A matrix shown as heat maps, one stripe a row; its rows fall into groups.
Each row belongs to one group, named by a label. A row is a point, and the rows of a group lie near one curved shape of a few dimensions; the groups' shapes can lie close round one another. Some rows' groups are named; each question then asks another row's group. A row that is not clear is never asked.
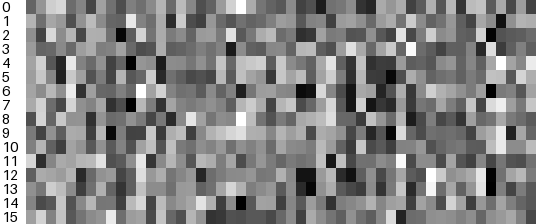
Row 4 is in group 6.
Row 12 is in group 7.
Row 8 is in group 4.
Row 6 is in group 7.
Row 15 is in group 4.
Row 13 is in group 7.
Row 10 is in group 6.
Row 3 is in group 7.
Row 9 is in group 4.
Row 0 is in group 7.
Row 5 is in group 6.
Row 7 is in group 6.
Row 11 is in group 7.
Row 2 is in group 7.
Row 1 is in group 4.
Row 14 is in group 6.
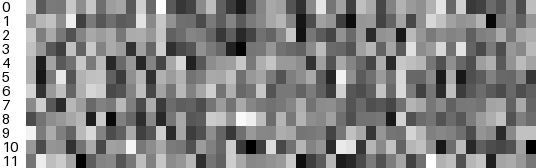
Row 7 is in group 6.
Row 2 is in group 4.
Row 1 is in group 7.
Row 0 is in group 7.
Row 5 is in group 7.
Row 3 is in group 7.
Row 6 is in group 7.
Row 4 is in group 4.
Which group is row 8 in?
4
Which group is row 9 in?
4
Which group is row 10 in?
6
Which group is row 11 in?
7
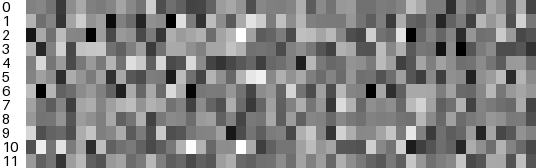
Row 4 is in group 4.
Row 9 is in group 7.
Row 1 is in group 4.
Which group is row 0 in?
6
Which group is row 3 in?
7
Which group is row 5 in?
4
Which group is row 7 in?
6
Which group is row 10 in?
4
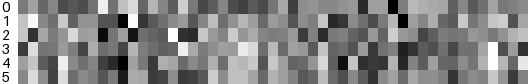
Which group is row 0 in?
4
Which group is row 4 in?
6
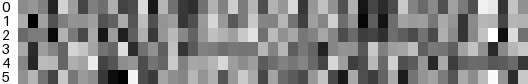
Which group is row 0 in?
6
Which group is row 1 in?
4
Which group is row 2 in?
4
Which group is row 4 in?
7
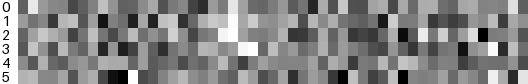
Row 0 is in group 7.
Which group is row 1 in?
4
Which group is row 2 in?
7
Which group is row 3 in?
4
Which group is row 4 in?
6
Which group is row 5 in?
6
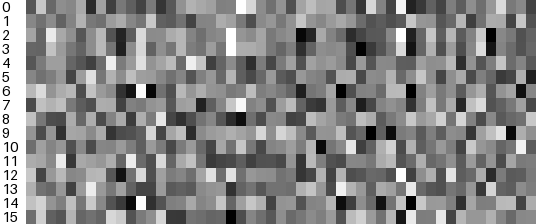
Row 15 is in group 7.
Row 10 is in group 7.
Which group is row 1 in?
6
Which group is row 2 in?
7
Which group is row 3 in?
7
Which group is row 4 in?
4
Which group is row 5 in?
6
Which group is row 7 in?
7
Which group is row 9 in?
4
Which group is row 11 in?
4
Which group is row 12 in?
7
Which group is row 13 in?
7
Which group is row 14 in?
6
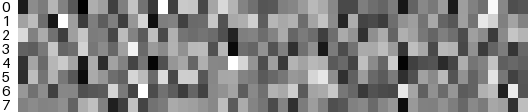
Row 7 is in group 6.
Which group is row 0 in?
4
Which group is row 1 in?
6
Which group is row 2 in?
4
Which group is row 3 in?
6
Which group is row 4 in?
4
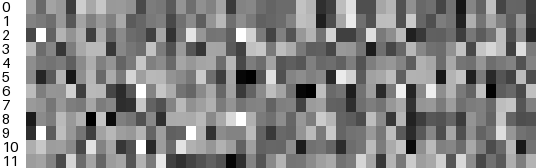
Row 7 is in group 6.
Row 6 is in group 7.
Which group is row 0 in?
7
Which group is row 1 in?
7
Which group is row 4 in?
6
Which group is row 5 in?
6
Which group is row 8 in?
4
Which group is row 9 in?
4
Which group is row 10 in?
6
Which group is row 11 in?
7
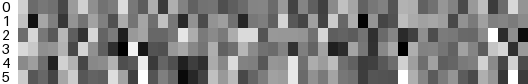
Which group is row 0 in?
4
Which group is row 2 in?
4
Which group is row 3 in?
6
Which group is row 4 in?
6
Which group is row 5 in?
6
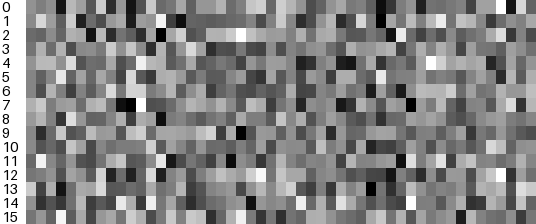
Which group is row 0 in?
4
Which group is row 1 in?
7
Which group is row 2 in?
4
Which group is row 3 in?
4
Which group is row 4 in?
7
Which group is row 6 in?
4
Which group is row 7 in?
6
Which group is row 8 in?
6
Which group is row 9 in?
6
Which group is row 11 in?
7
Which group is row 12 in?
4
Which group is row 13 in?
4
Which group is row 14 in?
6
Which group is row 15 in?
4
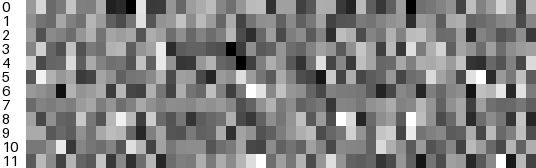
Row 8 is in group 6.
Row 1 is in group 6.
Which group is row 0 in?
6
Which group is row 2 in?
6
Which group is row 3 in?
7
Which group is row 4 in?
7
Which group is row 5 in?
7
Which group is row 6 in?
4
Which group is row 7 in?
6
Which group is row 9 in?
7
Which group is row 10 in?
4
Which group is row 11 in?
4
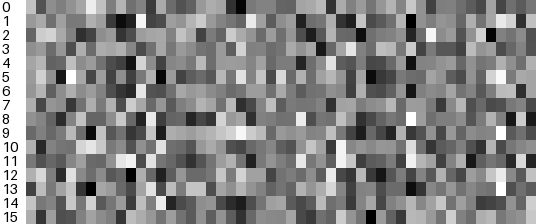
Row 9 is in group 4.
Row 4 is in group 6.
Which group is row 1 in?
6
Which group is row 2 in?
7
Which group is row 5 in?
6
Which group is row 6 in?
6
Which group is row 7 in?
6
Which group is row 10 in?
7
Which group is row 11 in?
6
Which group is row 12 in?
6
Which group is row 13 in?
4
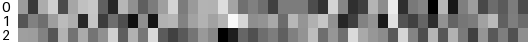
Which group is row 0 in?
7
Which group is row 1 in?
4
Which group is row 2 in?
7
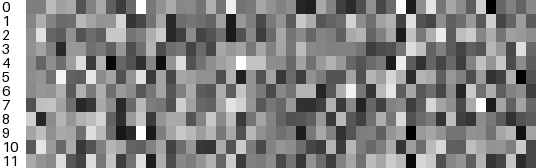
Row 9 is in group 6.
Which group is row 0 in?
7
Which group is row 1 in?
7
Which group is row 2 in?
7
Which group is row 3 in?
6
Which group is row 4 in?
4
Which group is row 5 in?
6
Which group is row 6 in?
7
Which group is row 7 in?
7
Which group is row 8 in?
7
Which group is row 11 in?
6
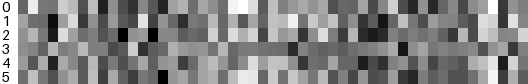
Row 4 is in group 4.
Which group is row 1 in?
6
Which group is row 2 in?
6
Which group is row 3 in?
6
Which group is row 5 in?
4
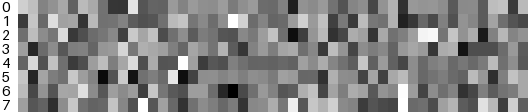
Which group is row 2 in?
7
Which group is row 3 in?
6
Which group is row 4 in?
4
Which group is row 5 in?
4
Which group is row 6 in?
7
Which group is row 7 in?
6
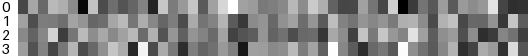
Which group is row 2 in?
6
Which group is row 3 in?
6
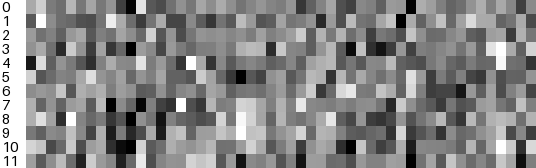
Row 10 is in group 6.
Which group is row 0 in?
6
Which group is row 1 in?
7
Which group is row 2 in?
6
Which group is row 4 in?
4
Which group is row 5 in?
7
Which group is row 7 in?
4
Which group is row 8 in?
6
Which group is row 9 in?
4
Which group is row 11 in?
6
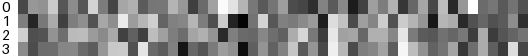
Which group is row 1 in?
6
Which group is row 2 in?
7
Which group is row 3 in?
6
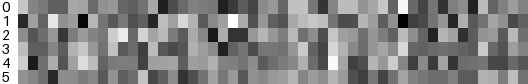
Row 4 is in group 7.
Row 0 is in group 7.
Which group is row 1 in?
4
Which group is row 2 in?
6
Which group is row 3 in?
7
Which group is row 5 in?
6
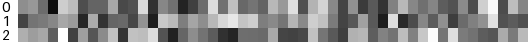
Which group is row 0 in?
6
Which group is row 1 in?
4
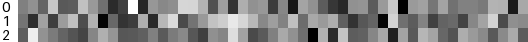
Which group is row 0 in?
6
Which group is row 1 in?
4
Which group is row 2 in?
7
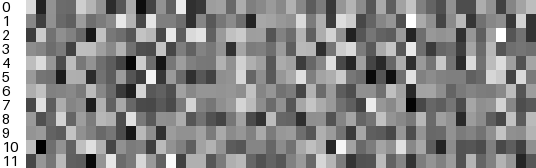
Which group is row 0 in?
4
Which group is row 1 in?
6
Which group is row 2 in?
4
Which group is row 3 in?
7
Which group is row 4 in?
6
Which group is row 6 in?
6
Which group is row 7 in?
4
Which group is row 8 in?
4
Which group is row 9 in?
6
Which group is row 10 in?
7
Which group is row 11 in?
4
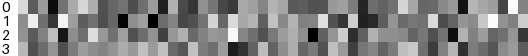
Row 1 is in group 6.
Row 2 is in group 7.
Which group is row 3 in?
6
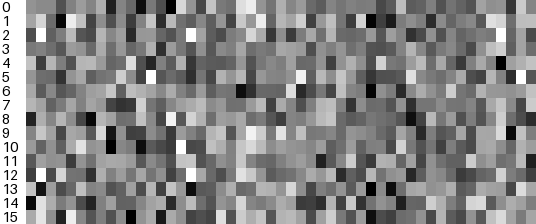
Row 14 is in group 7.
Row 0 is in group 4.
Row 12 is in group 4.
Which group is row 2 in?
4
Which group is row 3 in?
6
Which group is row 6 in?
4
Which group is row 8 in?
4
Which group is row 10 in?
4
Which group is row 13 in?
4
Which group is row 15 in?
6
